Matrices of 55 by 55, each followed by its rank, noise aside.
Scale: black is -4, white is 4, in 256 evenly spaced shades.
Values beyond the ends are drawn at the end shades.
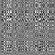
three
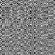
five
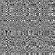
four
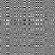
two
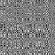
five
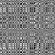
two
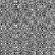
five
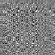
four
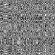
five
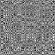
five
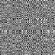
four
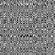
four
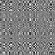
two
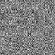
six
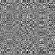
three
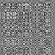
four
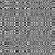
two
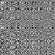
three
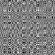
three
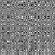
four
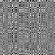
three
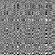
two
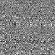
six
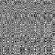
four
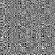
six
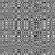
three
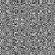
four
